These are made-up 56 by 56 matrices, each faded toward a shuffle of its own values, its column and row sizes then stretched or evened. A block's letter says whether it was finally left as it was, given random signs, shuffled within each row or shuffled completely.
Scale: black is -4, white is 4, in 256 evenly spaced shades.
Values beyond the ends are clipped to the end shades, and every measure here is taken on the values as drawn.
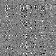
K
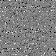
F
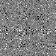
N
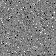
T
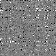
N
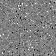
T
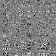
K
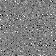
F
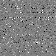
F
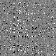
K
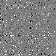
N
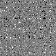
N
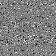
F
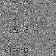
K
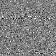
F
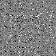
N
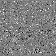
F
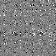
N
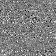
F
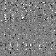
K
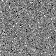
T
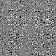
K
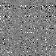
N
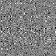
K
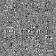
K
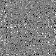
N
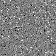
T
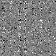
N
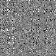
N
